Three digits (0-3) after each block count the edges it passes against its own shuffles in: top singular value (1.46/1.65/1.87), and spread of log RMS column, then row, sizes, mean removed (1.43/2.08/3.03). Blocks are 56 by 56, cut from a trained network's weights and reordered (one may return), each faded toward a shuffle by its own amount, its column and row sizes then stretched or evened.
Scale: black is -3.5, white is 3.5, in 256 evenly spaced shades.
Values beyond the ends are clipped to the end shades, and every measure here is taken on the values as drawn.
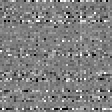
0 0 3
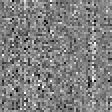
0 2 0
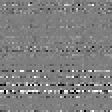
2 0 3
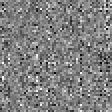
2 2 1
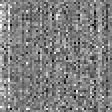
3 2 1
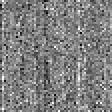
2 1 0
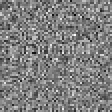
3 0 1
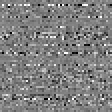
0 0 3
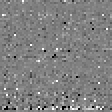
1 1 2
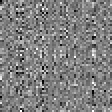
3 3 0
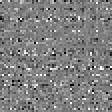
0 1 3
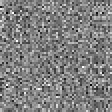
2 1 1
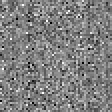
0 1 0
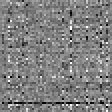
2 2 1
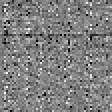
0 2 0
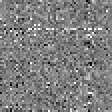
1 2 1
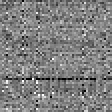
2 1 1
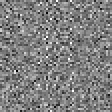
3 1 0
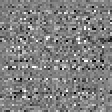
1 1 3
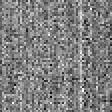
2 1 0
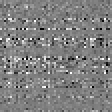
1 1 3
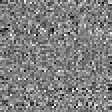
2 0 2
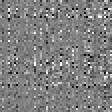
0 3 2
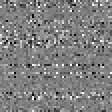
1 1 3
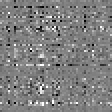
1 2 3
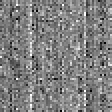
3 2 1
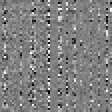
1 3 0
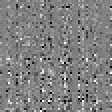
0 3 2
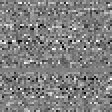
0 0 3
